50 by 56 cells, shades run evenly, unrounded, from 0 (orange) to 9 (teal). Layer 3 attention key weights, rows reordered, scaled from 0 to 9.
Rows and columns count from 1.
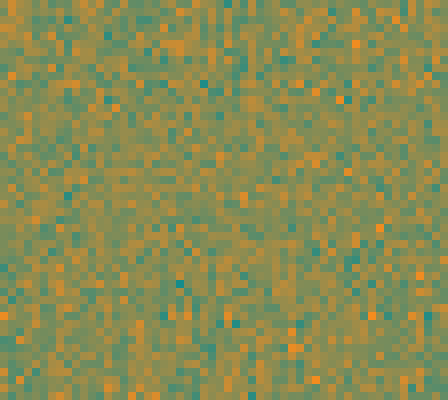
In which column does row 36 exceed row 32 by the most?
23
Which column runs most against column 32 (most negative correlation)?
14
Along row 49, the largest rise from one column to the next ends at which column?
52
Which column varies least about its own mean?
34
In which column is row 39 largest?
25
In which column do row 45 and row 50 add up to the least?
20
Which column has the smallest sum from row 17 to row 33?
17
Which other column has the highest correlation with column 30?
19
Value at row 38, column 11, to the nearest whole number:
4
